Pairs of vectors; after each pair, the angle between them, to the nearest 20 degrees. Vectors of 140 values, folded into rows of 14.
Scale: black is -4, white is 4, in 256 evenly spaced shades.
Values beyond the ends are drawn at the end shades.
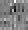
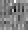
20 degrees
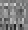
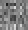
140 degrees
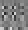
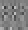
20 degrees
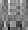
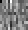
120 degrees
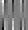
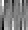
20 degrees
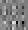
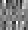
140 degrees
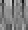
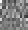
100 degrees
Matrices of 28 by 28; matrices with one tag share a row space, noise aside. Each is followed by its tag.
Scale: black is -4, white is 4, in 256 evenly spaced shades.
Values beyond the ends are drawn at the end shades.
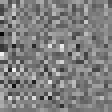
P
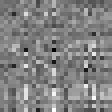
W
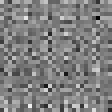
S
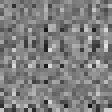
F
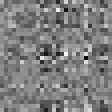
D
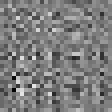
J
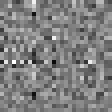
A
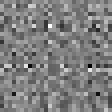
F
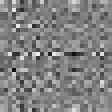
J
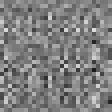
S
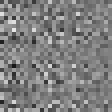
P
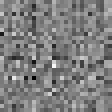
A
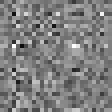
J
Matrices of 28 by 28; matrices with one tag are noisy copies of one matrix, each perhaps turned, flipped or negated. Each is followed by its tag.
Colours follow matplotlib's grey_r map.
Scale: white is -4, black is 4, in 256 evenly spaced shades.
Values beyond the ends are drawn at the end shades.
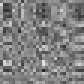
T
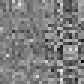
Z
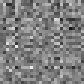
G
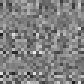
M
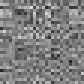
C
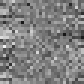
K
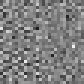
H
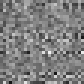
M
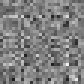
G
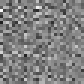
H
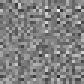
H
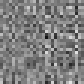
C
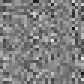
M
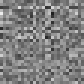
C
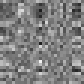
T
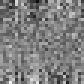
K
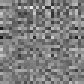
C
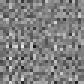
H
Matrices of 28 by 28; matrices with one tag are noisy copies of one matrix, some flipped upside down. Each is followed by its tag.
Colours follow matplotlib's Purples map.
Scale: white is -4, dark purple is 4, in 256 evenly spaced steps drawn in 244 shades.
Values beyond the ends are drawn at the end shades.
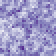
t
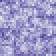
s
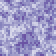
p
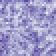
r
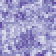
p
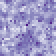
p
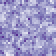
s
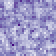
s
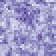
p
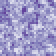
r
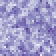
t
